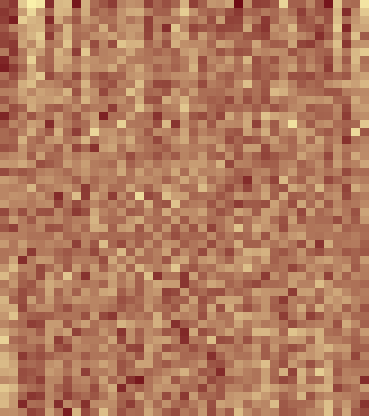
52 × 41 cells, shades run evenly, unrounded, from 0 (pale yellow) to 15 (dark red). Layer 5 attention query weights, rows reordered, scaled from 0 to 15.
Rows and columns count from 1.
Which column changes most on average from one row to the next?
19
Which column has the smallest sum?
38
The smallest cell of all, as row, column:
1, 4
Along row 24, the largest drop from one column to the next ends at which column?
40
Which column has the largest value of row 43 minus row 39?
21
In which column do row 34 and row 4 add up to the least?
20
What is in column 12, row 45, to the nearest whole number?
8
